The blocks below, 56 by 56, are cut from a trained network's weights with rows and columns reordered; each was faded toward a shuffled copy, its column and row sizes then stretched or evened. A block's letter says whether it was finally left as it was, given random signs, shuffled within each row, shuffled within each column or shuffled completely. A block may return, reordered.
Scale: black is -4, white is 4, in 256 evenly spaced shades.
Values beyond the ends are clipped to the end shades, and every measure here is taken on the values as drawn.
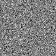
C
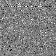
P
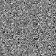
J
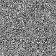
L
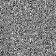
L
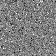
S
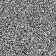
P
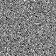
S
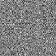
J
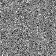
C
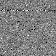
P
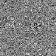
J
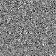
P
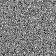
S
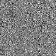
L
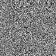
L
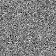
P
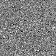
P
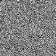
L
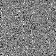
C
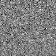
P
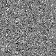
C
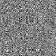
J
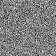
S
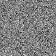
C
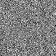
P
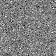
S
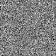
C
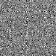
L
